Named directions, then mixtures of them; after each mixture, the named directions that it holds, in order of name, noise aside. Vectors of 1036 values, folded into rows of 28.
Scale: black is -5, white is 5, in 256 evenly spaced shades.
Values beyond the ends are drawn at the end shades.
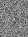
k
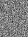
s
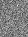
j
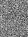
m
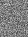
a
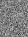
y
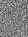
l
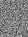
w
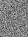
j, l.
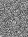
k, w.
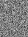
s.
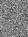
m, y.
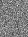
a, j, y.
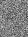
l, m, y.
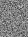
l, w.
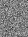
k, w, y.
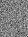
k, l, y.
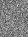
j.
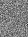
a, j, l.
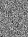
l, s, y.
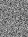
j, m, w.
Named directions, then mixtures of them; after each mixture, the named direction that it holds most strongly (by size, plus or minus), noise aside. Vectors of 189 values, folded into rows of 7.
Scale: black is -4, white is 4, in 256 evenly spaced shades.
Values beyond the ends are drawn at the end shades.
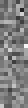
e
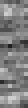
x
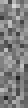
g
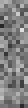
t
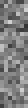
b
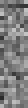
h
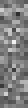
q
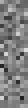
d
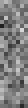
t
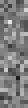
b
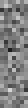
q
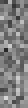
g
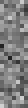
b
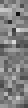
q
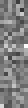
e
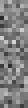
t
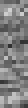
x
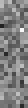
t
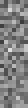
e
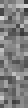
h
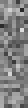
e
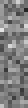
b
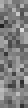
t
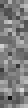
b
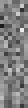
t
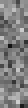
t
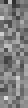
g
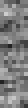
x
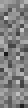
t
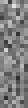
g
